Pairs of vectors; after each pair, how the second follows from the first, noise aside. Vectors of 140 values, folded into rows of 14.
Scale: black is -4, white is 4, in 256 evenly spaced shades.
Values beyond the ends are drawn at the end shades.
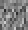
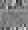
wrapped around, partly zeroed.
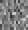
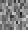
copied.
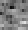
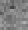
shrunk.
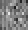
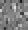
wrapped around, partly zeroed.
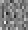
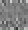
reversed, partly zeroed.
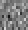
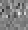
reversed, negated, partly zeroed.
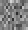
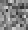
sign-scrambled.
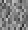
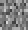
shuffled.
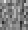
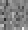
reversed, partly zeroed.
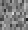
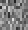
shuffled.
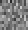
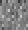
partly zeroed.
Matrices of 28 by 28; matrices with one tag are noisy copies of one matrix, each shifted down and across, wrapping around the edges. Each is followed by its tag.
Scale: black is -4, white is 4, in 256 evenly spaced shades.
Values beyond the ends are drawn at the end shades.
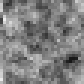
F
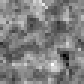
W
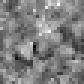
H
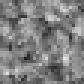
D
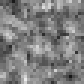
D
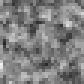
D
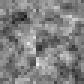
F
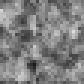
W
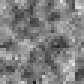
F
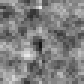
W
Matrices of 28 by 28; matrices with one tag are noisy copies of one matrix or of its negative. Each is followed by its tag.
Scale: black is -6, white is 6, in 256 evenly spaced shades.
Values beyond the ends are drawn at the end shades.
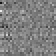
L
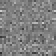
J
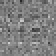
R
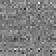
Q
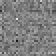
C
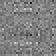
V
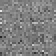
J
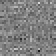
Q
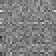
J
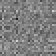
C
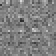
R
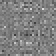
V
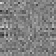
L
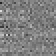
L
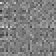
L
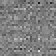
Q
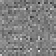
Q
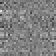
L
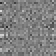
L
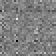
C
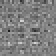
R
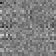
L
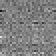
J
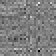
Q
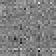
Q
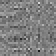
Q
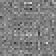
V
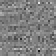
Q
